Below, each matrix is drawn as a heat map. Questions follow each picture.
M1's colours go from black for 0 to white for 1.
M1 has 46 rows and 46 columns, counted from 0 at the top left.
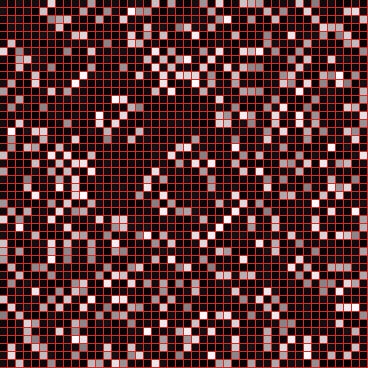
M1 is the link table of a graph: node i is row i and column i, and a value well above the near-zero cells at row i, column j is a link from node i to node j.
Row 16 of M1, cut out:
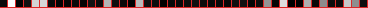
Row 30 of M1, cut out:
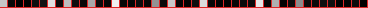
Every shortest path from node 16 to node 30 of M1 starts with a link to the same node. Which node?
node 38
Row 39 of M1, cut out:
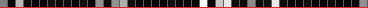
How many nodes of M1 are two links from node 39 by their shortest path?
9
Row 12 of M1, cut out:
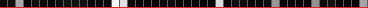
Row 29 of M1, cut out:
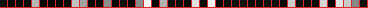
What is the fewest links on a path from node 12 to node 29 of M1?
4
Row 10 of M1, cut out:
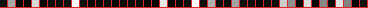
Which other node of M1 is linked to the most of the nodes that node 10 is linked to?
node 20
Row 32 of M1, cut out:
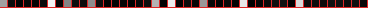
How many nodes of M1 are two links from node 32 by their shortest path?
9
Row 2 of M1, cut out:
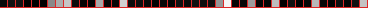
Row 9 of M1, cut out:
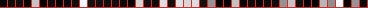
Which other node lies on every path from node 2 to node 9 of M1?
node 7
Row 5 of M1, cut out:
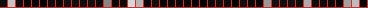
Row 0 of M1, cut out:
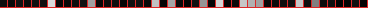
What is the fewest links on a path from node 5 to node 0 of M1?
5
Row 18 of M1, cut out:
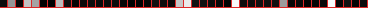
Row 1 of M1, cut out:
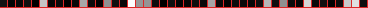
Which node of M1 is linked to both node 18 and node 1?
node 35
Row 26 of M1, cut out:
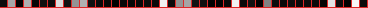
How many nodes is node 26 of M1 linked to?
12
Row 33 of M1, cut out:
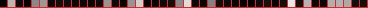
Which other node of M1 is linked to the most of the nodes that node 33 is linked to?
node 44
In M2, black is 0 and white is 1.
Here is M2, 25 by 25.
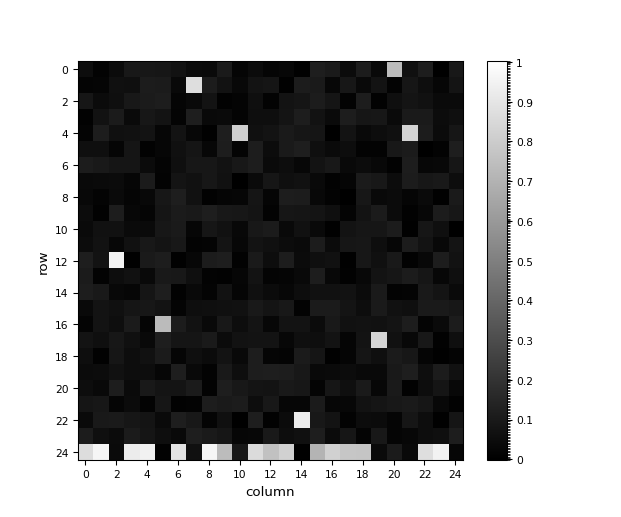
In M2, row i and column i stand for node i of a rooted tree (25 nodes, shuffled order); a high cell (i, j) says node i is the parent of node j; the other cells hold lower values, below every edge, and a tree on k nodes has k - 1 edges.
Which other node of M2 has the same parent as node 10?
21
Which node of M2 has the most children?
24
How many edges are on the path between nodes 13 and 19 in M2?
3
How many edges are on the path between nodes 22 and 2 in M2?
3
